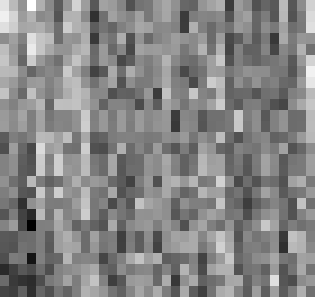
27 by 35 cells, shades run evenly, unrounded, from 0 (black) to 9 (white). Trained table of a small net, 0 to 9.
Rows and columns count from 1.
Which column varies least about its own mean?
17
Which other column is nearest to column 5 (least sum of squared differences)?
10
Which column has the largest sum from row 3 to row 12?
35
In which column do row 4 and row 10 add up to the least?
31
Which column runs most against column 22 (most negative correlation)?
18
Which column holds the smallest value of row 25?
1
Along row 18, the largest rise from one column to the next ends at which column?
5
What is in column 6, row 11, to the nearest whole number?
4
